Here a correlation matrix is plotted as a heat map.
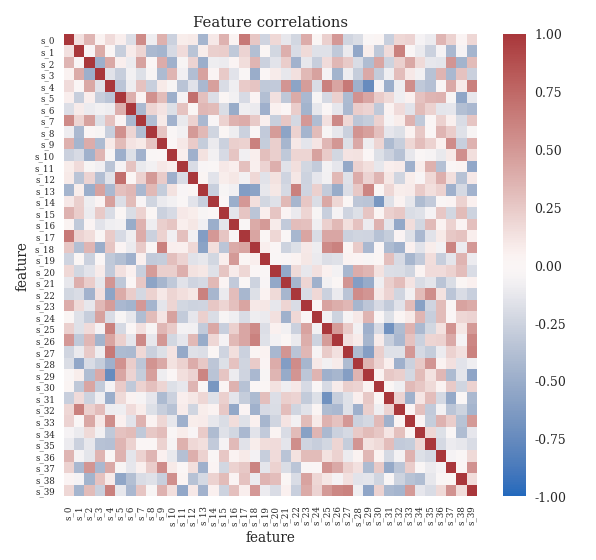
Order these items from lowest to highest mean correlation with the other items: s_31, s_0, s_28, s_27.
s_31, s_27, s_28, s_0
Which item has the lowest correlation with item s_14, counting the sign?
s_30
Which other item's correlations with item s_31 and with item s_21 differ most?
s_4
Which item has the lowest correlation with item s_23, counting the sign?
s_34
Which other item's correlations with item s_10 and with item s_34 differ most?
s_38
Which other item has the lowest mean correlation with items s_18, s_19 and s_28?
s_32
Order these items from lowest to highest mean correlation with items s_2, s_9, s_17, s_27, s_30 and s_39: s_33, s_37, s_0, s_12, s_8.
s_8, s_12, s_0, s_33, s_37
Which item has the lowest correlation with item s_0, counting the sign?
s_13
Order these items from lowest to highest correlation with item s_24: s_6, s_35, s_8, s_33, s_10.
s_35, s_6, s_33, s_8, s_10
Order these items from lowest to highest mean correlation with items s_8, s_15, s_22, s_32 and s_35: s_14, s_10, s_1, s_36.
s_14, s_10, s_1, s_36
